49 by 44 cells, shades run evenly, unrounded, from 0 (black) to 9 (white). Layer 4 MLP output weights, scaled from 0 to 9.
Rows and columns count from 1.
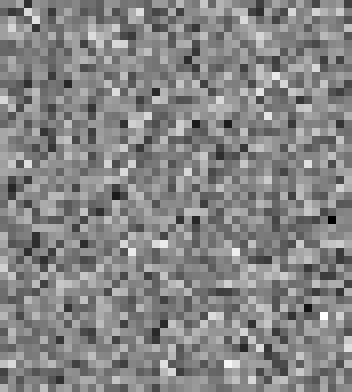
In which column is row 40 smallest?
37
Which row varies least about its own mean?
49
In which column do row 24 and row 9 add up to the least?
25
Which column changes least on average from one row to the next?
13
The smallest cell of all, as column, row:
42, 28
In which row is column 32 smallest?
41
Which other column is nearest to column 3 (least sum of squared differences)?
10
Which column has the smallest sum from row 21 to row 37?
27
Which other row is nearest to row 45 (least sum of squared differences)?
8
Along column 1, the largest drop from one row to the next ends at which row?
47
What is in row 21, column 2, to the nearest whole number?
7
